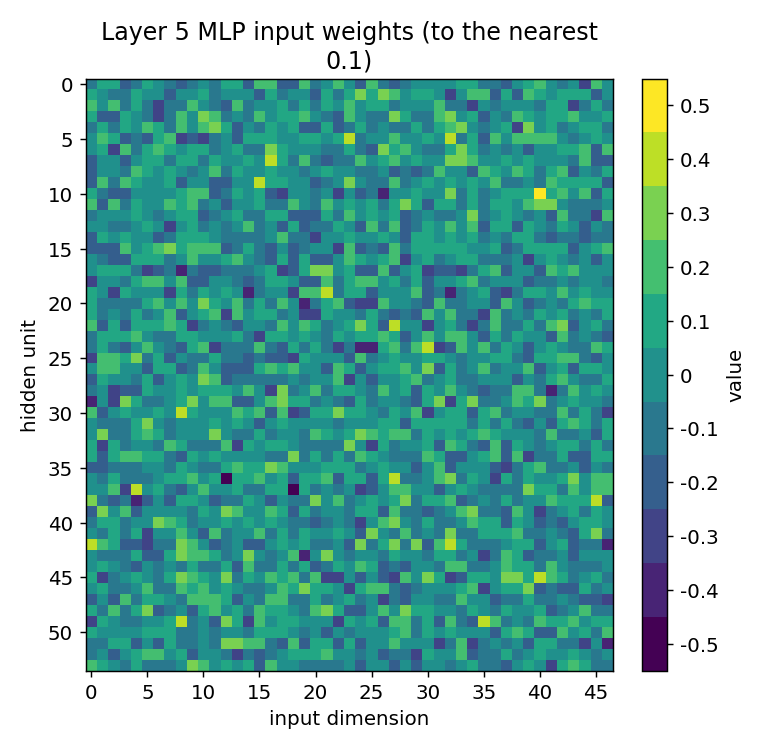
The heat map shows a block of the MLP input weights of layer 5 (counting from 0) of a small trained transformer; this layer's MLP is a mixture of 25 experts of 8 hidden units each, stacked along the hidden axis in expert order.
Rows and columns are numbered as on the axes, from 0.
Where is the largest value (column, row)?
40, 10
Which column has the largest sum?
27
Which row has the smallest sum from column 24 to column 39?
17
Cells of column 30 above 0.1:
6
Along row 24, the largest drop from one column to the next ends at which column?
31
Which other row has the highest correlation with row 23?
14
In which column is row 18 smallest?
0
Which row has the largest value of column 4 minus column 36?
37
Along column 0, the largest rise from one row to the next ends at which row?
30
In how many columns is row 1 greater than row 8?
19
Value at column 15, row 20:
0.1
